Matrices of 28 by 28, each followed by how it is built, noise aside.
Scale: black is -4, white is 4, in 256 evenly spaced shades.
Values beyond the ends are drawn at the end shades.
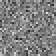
noise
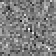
diagonal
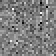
uneven columns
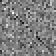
diagonal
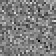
noise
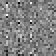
uneven columns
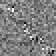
banded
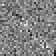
banded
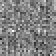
blocks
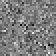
banded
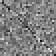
diagonal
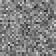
noise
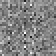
uneven columns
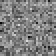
blocks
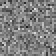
noise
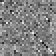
diagonal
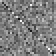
diagonal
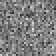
noise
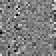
uneven columns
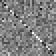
diagonal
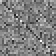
diagonal
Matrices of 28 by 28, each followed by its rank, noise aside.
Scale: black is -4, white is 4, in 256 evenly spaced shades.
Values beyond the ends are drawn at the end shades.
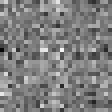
four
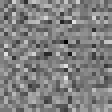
three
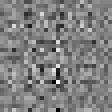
four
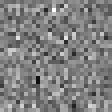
five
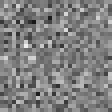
six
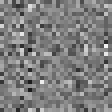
five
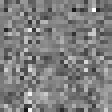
six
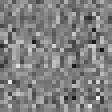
five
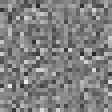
six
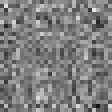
five
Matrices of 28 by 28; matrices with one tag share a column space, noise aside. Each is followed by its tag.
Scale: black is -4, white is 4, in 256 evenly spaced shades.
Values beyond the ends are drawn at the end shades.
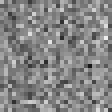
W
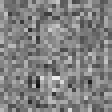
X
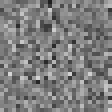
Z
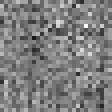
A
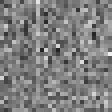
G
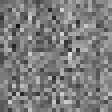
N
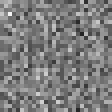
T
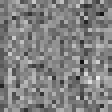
X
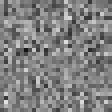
G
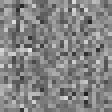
G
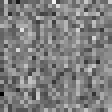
X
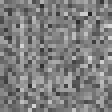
X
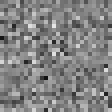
N
